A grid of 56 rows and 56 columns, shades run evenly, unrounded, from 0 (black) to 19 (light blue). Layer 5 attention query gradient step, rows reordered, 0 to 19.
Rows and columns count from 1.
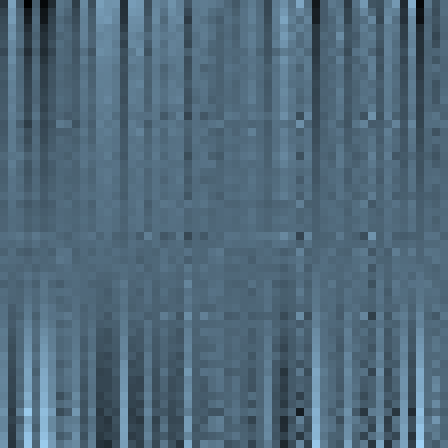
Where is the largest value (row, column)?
56, 53
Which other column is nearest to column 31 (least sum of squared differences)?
33
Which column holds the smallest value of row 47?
36
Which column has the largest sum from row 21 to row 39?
52
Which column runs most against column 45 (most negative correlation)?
3
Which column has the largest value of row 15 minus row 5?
55
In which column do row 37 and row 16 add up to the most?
38
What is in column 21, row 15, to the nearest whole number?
8
